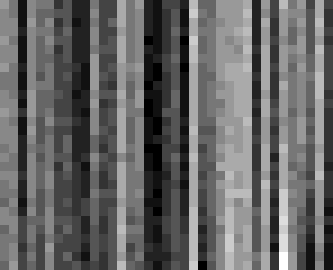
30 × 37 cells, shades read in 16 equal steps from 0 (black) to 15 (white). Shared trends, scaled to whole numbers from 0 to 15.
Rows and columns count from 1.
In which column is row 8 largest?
28
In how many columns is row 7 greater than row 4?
8
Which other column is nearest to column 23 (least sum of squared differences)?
35
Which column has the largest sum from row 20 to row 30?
32
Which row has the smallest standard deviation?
16
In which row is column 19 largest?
13
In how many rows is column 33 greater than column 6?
10
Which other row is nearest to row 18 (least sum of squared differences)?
15
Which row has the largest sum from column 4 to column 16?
5
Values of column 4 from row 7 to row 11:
8 8 8 8 9
